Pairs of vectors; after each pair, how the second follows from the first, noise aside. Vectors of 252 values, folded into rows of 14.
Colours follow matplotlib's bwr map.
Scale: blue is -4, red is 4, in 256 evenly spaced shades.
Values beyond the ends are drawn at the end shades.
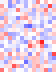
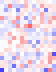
negated, partly zeroed.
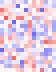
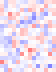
wrapped around, negated, shrunk.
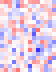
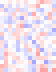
wrapped around, negated, shrunk.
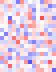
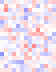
reversed, shrunk.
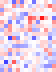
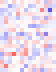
reversed, shrunk.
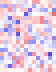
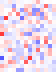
reversed, negated, partly zeroed.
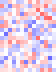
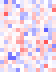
reversed, negated, partly zeroed.
